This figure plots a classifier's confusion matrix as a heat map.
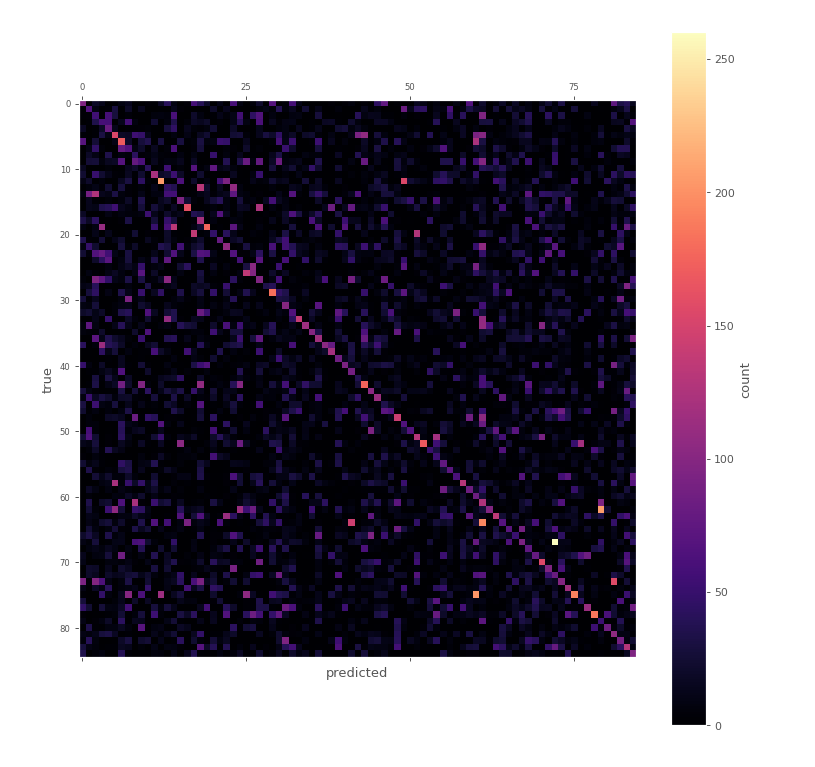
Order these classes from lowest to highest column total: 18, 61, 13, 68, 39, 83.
39, 13, 68, 83, 18, 61
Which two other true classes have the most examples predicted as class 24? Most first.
62, 43
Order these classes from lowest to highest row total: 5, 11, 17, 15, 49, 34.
49, 17, 11, 15, 34, 5
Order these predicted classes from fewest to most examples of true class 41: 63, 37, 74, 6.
37, 63, 74, 6
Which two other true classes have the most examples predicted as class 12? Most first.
75, 49
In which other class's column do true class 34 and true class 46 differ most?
61
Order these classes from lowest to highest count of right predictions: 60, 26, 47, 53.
53, 47, 60, 26
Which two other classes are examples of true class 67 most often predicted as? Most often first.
72, 60
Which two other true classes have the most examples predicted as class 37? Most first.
27, 61
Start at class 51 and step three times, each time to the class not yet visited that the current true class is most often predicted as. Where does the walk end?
17
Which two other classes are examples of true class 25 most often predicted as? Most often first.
26, 60
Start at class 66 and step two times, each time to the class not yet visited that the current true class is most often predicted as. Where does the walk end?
83
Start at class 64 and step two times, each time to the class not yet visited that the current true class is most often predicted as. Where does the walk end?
8
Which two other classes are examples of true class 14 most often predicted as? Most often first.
2, 1
